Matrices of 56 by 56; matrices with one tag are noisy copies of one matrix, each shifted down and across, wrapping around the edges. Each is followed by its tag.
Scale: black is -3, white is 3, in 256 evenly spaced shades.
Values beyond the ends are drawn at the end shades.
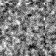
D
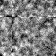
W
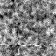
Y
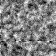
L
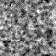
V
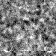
Y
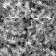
Y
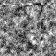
W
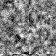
W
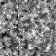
D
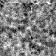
Y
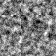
L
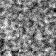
V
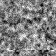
Y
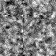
D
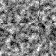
L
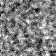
V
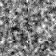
D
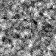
L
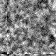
W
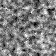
V
